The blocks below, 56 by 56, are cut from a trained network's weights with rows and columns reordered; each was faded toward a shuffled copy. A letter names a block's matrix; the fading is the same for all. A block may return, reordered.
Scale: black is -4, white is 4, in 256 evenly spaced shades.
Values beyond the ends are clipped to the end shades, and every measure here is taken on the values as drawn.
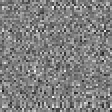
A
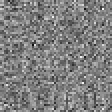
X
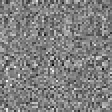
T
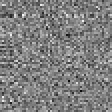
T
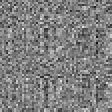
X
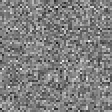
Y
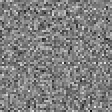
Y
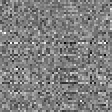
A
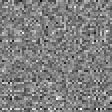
A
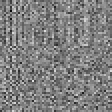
X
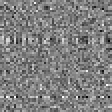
A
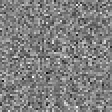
Y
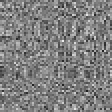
X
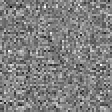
Y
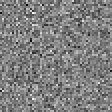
Y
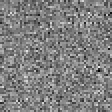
Y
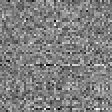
A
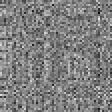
X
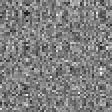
T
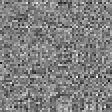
A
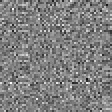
A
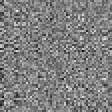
X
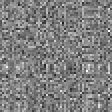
X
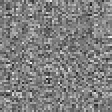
X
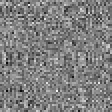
T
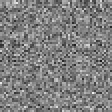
T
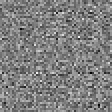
T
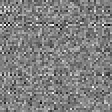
A
